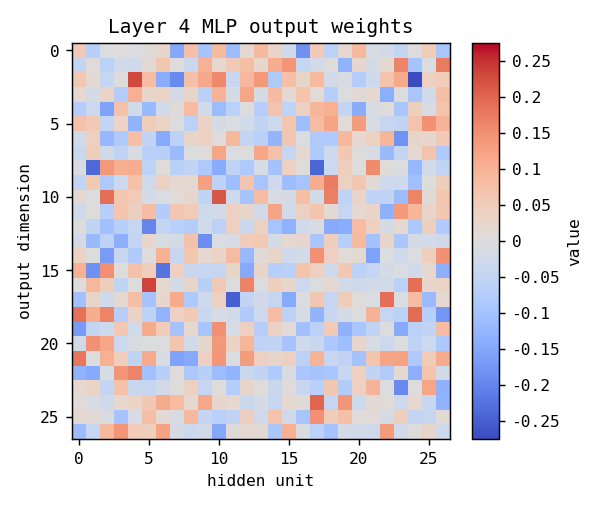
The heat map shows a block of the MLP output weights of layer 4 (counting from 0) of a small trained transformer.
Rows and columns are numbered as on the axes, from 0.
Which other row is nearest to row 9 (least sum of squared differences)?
25
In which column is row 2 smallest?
24
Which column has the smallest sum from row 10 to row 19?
9
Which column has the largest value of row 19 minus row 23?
26
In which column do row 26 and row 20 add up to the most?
2
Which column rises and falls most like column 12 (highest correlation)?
5
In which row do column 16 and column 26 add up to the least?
0
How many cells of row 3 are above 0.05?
6
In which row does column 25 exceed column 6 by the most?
15
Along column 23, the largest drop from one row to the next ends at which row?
23
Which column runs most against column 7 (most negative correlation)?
13
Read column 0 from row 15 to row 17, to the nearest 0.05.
0.1 0 -0.1
